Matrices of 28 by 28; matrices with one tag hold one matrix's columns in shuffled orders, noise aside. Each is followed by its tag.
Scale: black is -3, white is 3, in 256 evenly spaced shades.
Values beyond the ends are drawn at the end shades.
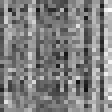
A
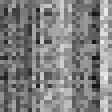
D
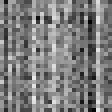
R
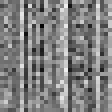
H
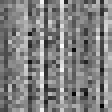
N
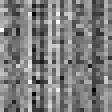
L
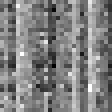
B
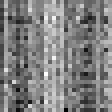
R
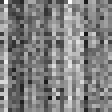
N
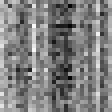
H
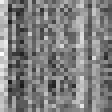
A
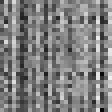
R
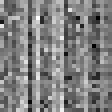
R
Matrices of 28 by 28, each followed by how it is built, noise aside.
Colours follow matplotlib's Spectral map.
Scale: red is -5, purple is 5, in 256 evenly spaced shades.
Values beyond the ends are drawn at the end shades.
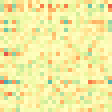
low rank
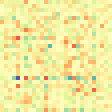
low rank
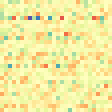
uneven rows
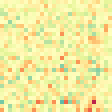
low rank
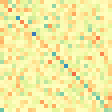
diagonal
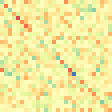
diagonal
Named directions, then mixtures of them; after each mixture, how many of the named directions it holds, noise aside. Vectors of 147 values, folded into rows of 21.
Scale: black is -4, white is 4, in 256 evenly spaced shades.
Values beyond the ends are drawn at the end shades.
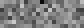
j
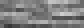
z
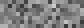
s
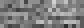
three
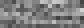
three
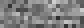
two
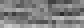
one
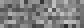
three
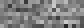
three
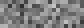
one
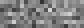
two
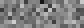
one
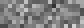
one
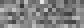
two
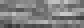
one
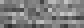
two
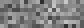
three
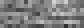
three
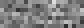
two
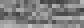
two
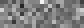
two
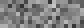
one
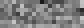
three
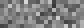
two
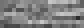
one
